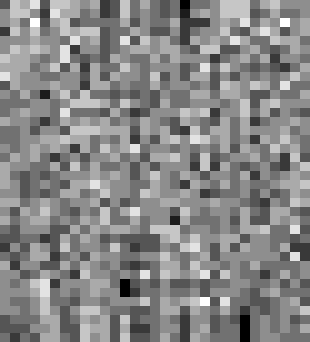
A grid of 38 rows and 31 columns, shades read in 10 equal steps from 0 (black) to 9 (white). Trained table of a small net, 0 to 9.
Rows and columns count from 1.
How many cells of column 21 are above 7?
3
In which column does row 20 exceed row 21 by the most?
19
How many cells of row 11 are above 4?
13
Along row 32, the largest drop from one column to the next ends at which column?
6
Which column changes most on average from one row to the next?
21
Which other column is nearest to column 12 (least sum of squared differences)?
16
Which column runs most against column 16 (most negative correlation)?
9
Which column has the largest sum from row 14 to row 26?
30
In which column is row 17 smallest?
8
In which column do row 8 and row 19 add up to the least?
29
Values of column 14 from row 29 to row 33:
4 2 4 3 2
